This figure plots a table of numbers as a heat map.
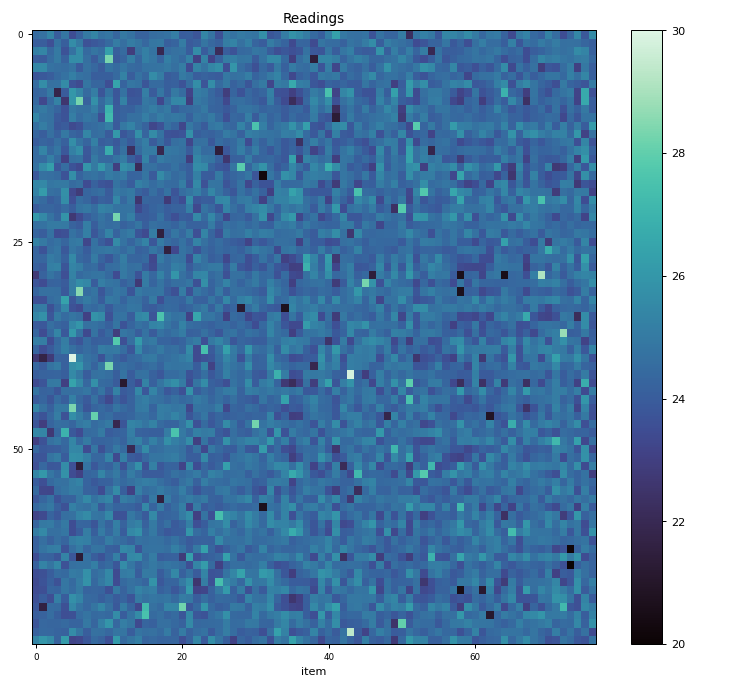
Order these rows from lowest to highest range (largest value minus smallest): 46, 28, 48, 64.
28, 48, 64, 46
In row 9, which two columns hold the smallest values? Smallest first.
41, 50
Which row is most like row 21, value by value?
71
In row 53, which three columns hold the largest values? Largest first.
53, 44, 35
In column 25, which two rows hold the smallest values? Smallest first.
14, 2
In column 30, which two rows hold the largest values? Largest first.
47, 11
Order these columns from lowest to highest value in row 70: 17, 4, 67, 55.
4, 55, 17, 67
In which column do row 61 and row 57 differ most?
31
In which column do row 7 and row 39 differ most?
5
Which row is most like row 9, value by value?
10
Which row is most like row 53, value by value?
19
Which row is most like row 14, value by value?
2
